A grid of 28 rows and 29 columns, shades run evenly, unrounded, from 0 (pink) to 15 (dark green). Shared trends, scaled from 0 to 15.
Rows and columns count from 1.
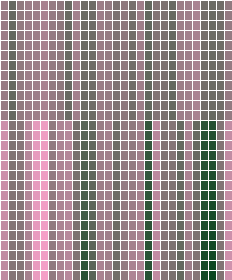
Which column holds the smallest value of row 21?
6
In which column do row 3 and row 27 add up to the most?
27
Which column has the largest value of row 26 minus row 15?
11
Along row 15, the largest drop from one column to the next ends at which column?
20
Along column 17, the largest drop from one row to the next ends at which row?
13
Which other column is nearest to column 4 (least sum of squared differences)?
24
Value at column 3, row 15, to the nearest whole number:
7
